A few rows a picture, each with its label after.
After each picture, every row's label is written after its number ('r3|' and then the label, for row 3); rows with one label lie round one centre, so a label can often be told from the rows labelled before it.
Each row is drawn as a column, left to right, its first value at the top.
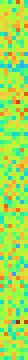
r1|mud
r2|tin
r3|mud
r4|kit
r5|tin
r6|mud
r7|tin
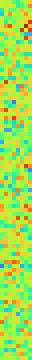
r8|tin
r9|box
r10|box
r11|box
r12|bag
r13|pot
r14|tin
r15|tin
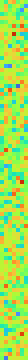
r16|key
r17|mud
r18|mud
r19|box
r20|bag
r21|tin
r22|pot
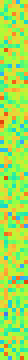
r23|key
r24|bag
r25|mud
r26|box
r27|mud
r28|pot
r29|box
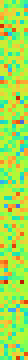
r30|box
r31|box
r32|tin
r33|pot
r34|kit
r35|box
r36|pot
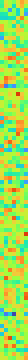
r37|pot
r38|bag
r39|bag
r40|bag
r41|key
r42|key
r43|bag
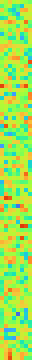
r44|pot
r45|kit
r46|kit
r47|kit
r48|bag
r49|pot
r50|pot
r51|key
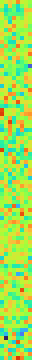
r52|mud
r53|kit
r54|key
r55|tin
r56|kit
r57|kit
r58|mud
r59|mud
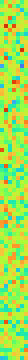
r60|mud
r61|tin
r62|key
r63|box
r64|pot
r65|mud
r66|kit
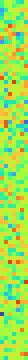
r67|bag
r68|key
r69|box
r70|box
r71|pot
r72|pot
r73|box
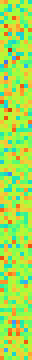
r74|kit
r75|box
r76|tin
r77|key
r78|tin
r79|pot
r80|mud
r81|pot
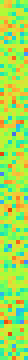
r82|key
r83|tin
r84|tin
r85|kit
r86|pot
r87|pot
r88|tin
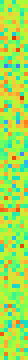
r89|tin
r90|mud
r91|key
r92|tin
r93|tin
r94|kit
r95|key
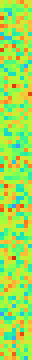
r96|tin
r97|kit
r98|kit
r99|kit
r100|tin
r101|tin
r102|mud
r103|tin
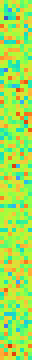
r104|kit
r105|bag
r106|bag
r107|bag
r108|mud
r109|box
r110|pot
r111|key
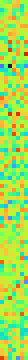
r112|kit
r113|kit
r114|mud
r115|key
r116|mud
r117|kit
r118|mud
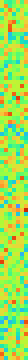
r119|kit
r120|mud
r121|pot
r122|pot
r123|kit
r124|pot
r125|tin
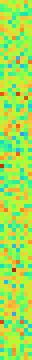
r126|tin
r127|key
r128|key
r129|bag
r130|key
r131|tin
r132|kit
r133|key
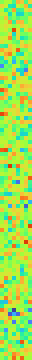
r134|mud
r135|mud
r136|bag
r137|pot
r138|bag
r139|kit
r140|kit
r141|pot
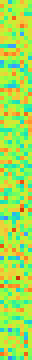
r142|mud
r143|mud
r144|mud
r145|mud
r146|mud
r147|tin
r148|kit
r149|key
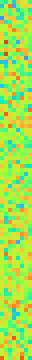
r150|bag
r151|mud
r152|key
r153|pot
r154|bag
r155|kit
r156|key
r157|key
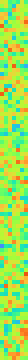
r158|tin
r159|mud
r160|bag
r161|pot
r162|pot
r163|tin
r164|tin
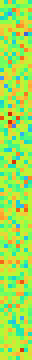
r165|box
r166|bag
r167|key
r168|pot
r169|box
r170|kit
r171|tin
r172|pot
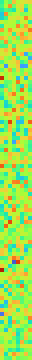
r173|bag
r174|mud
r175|key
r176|tin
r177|box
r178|mud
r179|tin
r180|key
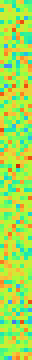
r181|key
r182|mud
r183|mud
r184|pot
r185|bag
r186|tin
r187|pot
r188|pot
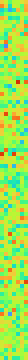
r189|key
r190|mud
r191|bag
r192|key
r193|box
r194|tin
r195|box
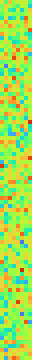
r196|kit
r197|mud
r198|kit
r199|kit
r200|pot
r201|bag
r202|tin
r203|pot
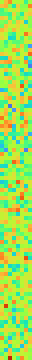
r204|key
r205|key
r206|kit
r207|pot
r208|tin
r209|kit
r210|key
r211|mud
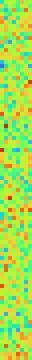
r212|mud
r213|bag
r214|kit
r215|box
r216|bag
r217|tin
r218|pot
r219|tin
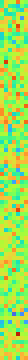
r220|pot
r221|key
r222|pot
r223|bag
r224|tin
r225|bag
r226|pot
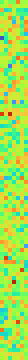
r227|pot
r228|kit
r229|mud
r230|box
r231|tin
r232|bag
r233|tin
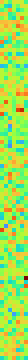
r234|mud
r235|tin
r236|pot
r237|bag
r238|tin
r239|tin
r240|mud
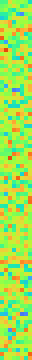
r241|bag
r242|bag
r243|kit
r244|key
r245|key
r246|bag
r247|pot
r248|pot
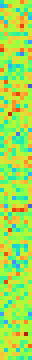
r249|pot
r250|box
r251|mud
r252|tin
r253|tin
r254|tin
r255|tin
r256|bag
